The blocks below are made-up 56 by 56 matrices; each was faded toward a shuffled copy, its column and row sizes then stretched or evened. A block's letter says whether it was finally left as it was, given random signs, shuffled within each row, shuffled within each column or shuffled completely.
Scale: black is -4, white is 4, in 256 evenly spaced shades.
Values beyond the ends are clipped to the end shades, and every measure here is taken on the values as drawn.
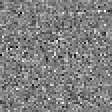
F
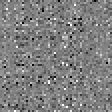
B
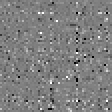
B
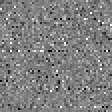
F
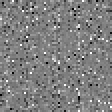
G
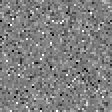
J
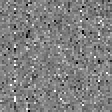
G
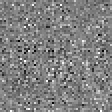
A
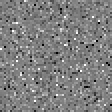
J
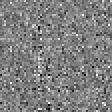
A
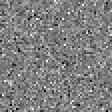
J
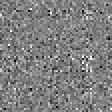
A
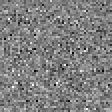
F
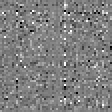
B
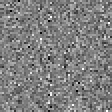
G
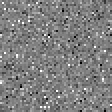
J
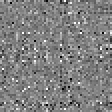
A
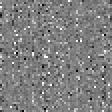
G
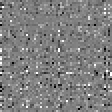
B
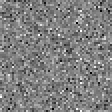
J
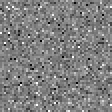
J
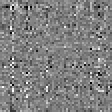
B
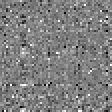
B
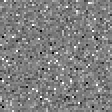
J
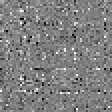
B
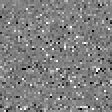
F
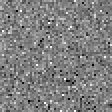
J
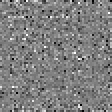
A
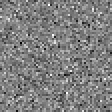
J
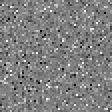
J
